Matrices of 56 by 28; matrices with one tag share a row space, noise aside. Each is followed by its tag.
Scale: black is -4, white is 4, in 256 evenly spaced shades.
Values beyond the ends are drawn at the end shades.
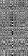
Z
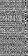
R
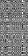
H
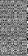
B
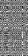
H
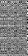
B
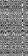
H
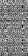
H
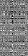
Z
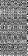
B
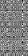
H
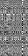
H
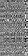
R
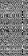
H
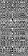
Z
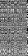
B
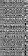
R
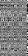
B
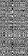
Z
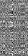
Z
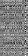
R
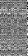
B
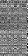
B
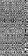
R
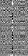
Z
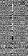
Z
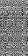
H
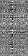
Z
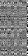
B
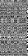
B
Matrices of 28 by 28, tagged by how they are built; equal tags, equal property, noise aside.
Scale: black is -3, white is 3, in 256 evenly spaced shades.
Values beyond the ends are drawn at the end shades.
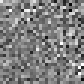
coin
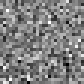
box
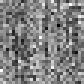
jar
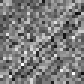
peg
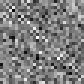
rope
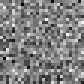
jar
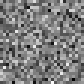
box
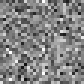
box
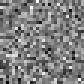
box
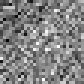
peg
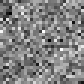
peg
